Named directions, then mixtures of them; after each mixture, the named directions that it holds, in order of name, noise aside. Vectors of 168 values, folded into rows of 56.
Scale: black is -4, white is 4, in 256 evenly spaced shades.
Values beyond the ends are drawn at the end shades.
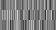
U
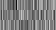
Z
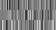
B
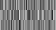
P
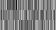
B, Z.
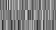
B.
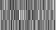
P, Z.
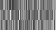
B, P, Z.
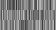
B, U, Z.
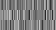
B, P, U.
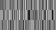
P, U.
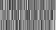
B, P.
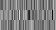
P, U.
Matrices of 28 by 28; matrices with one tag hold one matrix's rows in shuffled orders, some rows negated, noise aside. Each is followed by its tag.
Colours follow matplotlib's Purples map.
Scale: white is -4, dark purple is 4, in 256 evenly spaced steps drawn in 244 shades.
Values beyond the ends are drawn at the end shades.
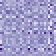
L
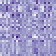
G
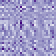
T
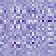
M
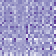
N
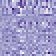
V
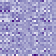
G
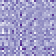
T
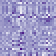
V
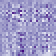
V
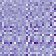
N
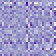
N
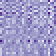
L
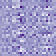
V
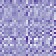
N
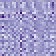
T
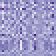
T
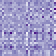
N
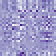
V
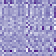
N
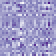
V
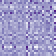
N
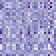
L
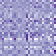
N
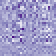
V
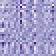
T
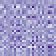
M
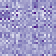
G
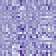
V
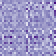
N
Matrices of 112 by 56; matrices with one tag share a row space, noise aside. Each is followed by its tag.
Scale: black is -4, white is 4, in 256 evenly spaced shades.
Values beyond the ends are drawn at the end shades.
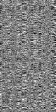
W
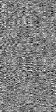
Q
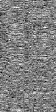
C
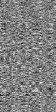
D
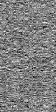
C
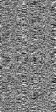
W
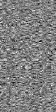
D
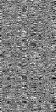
W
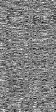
C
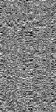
Q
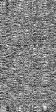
C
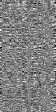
W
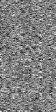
D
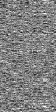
C
